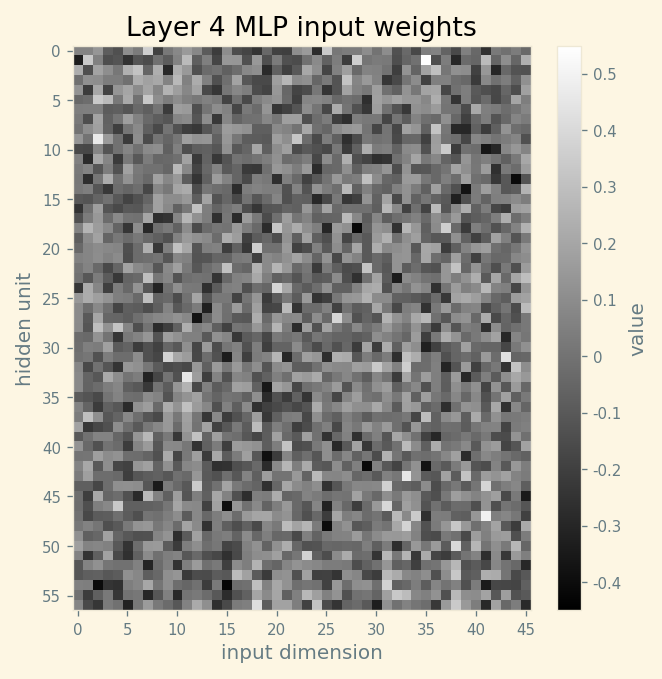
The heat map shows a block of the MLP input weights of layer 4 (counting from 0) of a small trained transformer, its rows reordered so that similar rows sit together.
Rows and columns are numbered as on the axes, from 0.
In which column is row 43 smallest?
5
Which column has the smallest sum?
19
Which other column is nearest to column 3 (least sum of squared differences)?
0
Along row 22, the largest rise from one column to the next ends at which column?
29
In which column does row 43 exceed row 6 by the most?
33
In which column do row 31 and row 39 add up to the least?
25
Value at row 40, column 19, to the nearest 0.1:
-0.1
